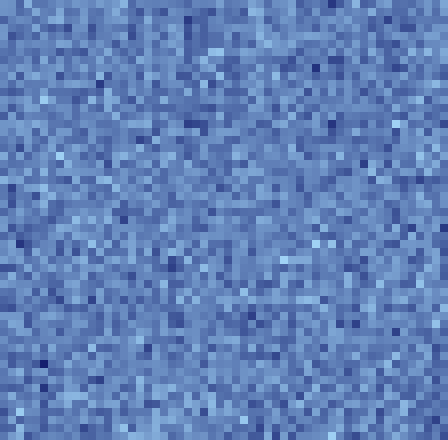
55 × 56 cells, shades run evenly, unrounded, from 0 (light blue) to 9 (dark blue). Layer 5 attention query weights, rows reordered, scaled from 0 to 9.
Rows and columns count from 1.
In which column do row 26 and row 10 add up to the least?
28
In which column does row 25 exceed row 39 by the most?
47
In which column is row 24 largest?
2
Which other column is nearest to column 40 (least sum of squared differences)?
23
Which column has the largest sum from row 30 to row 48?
22
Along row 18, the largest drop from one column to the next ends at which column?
20
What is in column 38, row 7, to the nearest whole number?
6
